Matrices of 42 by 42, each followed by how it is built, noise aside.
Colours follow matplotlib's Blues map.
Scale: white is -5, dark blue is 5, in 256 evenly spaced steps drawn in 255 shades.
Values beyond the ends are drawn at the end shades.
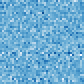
uneven rows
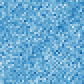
Hankel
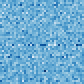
uneven rows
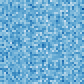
repeating rows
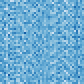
repeating rows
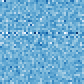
uneven rows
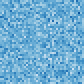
repeating rows
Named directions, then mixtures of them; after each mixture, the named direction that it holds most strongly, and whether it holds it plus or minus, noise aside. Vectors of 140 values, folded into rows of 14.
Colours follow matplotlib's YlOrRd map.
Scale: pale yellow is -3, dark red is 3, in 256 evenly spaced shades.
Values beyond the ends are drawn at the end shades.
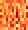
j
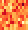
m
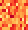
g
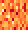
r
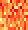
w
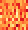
j, minus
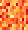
g, minus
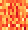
j, plus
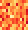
g, minus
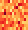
w, minus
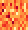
r, minus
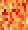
m, plus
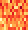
w, plus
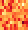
m, minus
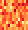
m, plus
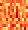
j, plus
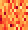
w, minus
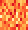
j, minus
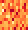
r, plus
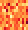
g, minus
